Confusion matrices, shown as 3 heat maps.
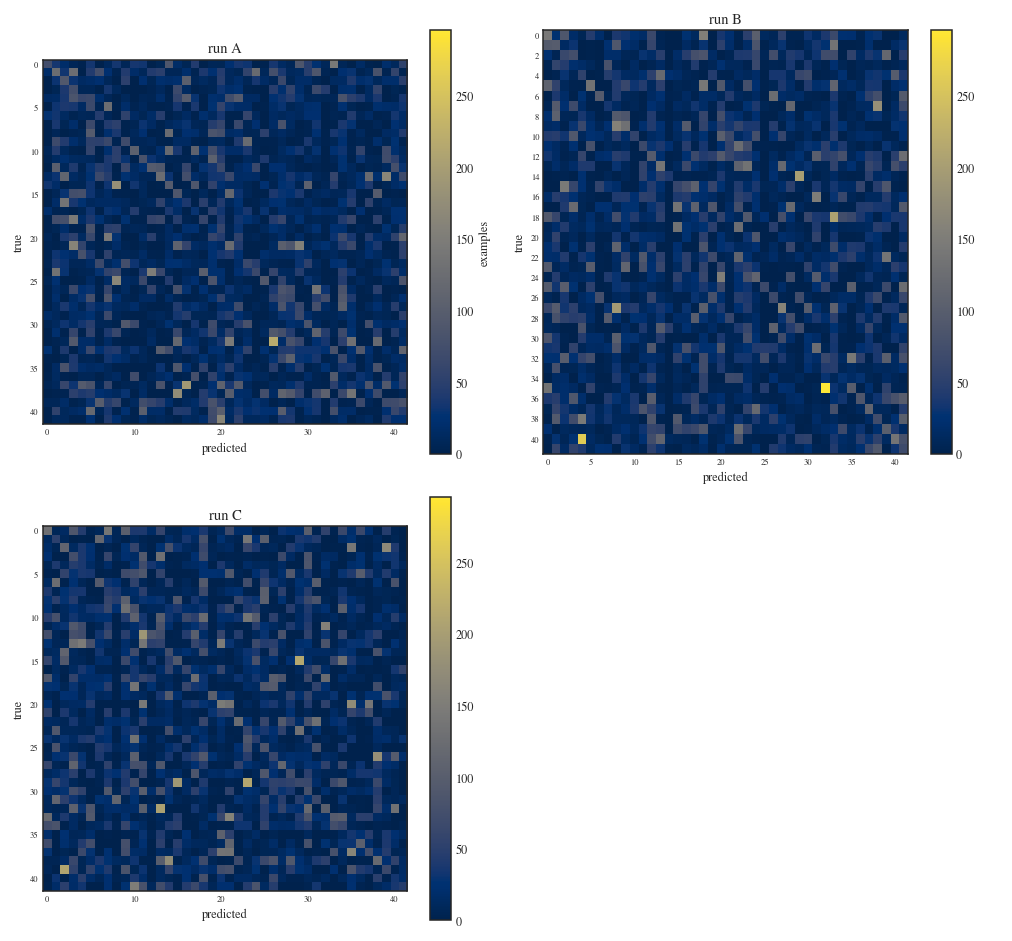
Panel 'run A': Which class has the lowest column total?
0
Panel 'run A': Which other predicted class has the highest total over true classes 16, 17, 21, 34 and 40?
27
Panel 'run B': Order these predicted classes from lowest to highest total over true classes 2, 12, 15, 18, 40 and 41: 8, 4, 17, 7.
7, 8, 17, 4
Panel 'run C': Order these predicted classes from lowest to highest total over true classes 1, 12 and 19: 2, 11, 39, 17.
2, 39, 17, 11
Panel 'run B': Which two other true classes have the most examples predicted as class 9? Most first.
23, 8
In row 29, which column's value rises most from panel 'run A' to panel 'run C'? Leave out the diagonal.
23
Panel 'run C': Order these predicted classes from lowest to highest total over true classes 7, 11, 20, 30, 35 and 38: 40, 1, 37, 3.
1, 40, 37, 3
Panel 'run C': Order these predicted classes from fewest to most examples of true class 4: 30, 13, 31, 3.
31, 13, 3, 30
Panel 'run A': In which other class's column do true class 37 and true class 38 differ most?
16
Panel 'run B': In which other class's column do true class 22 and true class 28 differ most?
39
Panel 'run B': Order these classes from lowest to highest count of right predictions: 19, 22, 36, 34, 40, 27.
34, 19, 36, 22, 40, 27
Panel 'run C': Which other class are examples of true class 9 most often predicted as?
34
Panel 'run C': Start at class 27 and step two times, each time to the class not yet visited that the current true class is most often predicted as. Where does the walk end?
13
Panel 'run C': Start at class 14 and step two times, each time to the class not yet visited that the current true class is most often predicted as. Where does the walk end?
39
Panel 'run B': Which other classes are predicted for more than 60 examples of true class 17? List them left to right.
3, 15, 19, 22, 28, 41
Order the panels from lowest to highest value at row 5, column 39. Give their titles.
run B, run A, run C
